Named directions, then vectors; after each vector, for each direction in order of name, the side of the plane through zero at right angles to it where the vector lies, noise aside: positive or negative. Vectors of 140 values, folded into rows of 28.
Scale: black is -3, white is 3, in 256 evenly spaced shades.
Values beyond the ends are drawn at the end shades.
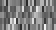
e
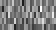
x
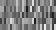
positive, negative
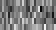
positive, negative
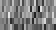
negative, positive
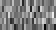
negative, positive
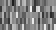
positive, negative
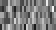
positive, positive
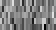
negative, positive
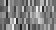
positive, positive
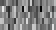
negative, negative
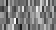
positive, positive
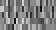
negative, negative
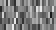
positive, positive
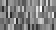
positive, positive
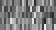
positive, negative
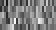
positive, positive
